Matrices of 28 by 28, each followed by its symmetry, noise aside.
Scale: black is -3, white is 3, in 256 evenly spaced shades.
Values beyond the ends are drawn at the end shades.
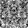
mirrored left to right.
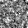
symmetric across the other diagonal.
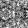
mirrored top to bottom.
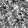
no symmetry.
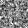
same after a half turn.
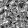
antisymmetric.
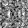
mirrored top to bottom.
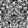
mirrored left to right.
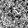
symmetric across the other diagonal.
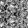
mirrored top to bottom.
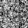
mirrored top to bottom.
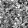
no symmetry.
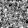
antisymmetric.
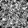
same after a half turn.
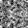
mirrored top to bottom.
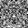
mirrored left to right.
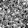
symmetric across the other diagonal.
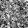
no symmetry.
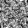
same after a half turn.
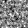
same after a half turn.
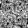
same after a half turn.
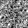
same after a half turn.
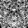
mirrored left to right.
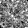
symmetric across the other diagonal.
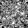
symmetric.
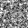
symmetric.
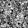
same after a half turn.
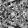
mirrored top to bottom.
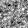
same after a half turn.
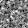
symmetric.
